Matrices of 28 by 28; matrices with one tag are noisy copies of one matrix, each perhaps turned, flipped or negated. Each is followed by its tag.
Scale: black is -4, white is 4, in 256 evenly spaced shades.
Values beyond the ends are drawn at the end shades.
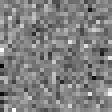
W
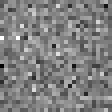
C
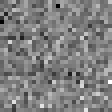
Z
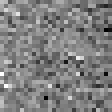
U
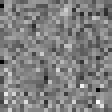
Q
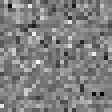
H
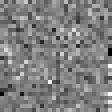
W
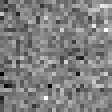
U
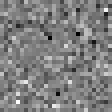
H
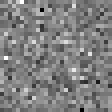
Z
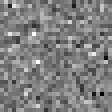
H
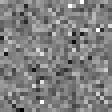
Z
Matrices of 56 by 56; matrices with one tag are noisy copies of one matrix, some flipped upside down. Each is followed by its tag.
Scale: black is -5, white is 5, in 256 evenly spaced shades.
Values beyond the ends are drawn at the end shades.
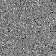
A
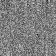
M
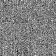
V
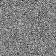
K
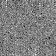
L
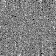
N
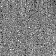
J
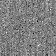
M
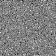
K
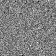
K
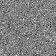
A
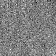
J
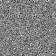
K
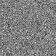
A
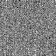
L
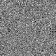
A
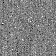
V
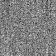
M
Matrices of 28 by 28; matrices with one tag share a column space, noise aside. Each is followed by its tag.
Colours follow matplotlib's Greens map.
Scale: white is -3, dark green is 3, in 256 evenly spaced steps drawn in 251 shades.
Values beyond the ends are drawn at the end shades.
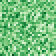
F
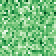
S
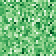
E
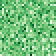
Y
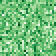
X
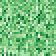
Y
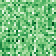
X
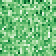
S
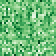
F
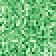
X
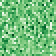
E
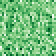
F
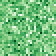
E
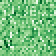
S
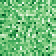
Y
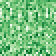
F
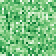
F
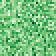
Y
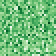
X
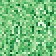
X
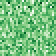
S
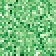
Y
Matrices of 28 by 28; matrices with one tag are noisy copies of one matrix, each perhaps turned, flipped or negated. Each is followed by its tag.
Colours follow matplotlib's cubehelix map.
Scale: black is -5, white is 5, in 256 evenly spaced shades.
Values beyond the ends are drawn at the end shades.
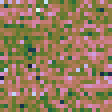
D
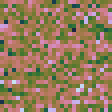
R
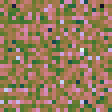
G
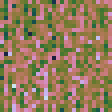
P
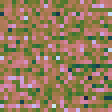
P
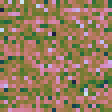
R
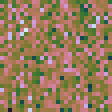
R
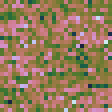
D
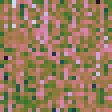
P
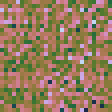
G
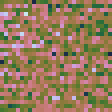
P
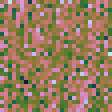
R
